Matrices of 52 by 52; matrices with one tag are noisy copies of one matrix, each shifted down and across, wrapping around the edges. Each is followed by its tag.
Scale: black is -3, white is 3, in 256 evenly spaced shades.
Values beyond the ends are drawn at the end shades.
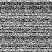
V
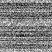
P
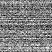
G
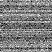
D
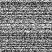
G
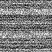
P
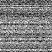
D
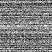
G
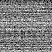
G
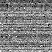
V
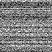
D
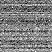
D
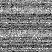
P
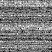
P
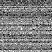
D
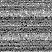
P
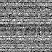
V
